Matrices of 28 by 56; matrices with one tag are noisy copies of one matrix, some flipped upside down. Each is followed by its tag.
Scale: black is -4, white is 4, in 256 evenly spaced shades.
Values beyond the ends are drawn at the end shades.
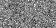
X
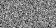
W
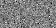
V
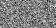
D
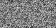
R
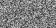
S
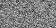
W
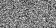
W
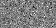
V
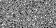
D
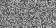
S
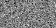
D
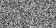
V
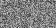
V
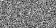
R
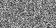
S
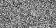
V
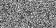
V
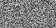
X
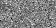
V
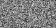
R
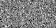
R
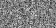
V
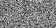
V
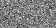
V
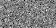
X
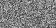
S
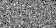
R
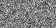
D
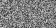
R
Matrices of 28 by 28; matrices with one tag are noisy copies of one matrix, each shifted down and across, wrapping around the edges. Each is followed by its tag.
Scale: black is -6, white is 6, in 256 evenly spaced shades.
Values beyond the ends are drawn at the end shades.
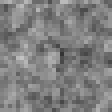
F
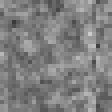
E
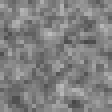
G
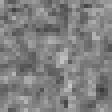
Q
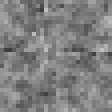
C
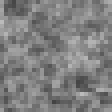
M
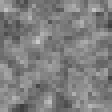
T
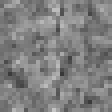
E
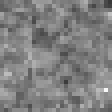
M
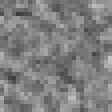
G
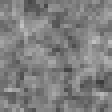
M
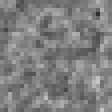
Q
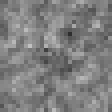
T
